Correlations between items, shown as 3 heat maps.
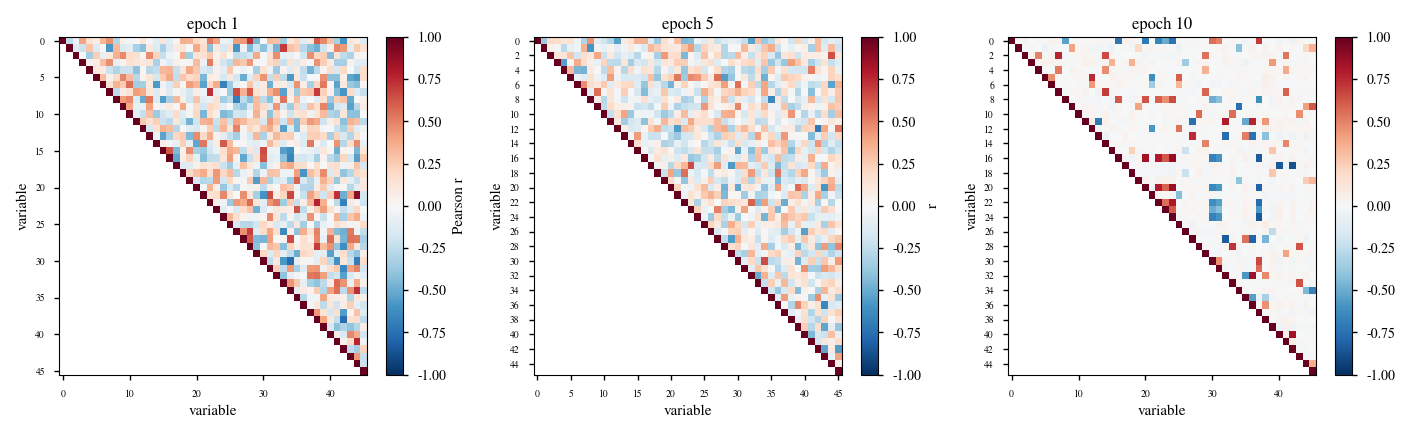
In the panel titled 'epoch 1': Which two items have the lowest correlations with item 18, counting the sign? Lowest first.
36, 42
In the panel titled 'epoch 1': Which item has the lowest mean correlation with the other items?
42
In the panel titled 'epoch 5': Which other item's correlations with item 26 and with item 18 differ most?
40
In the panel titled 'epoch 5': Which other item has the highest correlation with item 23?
17
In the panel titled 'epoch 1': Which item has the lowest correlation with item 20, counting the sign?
14
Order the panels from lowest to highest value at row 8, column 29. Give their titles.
epoch 5, epoch 10, epoch 1
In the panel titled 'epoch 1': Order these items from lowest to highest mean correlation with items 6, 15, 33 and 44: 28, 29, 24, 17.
29, 24, 28, 17
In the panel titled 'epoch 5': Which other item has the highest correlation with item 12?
45
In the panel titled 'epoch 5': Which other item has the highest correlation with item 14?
42
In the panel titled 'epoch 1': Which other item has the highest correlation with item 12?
26
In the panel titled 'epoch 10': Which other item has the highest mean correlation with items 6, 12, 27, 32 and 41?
5
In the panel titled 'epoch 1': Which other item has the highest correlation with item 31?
21
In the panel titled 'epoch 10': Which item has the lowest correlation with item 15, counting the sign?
26
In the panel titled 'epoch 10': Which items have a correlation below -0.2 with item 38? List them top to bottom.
13, 27, 35
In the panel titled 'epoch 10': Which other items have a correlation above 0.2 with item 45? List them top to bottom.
1, 9, 19, 44
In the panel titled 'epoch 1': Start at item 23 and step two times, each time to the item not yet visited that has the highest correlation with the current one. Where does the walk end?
19
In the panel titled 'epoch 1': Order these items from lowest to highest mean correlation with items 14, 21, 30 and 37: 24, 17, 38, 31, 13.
17, 13, 38, 31, 24
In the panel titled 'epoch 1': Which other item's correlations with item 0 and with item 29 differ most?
28
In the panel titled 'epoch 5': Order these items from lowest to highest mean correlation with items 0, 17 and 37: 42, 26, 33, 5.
26, 42, 33, 5
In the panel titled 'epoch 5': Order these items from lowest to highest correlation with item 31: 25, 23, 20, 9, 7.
25, 9, 20, 7, 23
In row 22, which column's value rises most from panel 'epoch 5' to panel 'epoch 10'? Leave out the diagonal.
24
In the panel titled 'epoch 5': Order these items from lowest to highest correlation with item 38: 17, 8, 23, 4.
4, 8, 17, 23
